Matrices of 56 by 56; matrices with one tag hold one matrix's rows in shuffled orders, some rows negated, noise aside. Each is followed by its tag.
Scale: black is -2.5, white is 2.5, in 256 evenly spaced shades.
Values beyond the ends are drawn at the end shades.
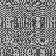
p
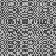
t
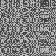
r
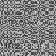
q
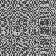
r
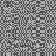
p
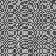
t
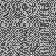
r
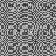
t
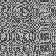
r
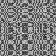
t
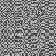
q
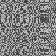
r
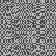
p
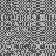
p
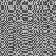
t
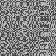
r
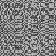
q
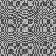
t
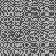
q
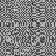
p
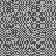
p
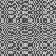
t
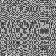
r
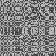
q
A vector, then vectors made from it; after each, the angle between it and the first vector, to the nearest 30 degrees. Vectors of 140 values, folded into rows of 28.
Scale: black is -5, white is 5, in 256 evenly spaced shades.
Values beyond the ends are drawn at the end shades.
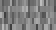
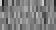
60 degrees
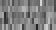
30 degrees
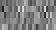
60 degrees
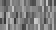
60 degrees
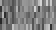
60 degrees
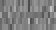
60 degrees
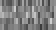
90 degrees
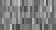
120 degrees
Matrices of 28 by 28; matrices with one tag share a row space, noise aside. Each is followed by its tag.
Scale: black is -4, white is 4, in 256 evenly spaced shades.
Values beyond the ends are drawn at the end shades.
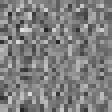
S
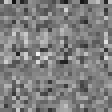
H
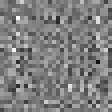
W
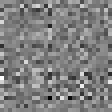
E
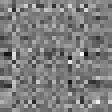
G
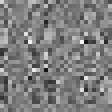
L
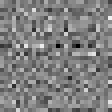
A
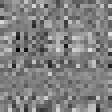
A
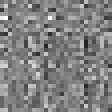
L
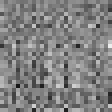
A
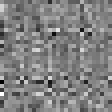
E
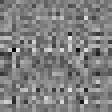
G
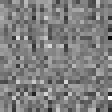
A
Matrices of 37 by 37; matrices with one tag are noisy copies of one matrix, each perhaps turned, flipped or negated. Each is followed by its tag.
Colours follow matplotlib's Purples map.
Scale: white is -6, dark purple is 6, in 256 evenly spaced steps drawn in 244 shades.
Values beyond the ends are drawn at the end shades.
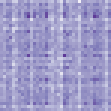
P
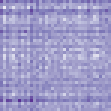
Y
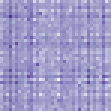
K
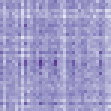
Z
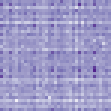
K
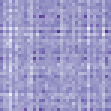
K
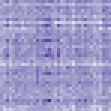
Z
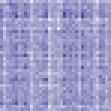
P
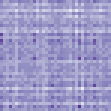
K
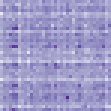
P
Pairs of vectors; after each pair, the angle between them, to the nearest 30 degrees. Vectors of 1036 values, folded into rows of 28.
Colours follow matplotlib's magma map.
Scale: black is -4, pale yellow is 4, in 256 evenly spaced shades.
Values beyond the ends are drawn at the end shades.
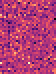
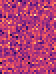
150 degrees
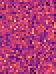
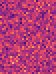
120 degrees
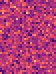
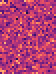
150 degrees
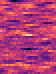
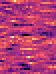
120 degrees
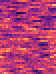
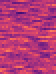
30 degrees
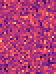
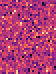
90 degrees
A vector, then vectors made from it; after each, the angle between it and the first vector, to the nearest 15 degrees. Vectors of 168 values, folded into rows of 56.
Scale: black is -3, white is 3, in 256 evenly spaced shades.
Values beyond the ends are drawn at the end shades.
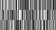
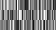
15 degrees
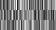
120 degrees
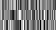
45 degrees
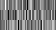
75 degrees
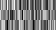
60 degrees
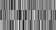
120 degrees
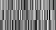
75 degrees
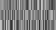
75 degrees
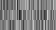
165 degrees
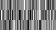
90 degrees
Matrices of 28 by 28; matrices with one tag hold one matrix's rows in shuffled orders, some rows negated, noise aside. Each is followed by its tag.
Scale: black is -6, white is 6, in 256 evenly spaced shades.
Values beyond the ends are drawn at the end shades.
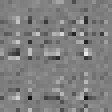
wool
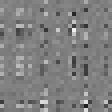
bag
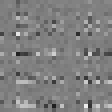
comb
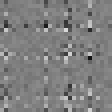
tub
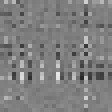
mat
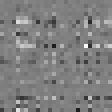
comb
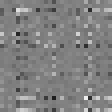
comb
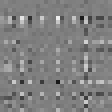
mat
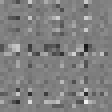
wool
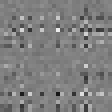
mat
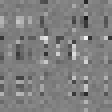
bag
